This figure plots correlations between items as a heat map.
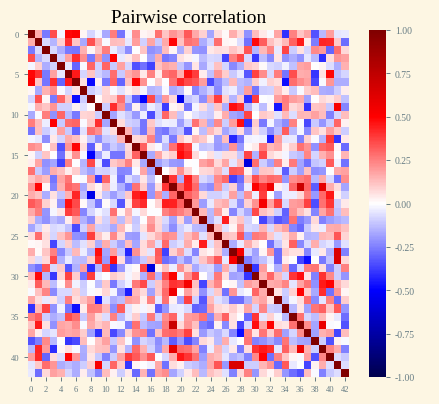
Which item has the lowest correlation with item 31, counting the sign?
23
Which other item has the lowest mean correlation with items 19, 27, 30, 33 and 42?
38
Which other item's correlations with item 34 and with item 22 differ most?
6
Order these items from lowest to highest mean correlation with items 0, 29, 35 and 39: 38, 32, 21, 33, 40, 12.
12, 38, 33, 40, 32, 21
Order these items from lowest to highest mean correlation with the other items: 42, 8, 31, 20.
42, 8, 20, 31
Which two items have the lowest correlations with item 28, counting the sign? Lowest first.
37, 36
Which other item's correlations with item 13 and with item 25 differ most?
41
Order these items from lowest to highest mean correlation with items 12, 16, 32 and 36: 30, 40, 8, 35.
40, 35, 8, 30
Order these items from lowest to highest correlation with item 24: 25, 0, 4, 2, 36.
36, 0, 4, 2, 25
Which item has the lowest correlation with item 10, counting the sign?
16
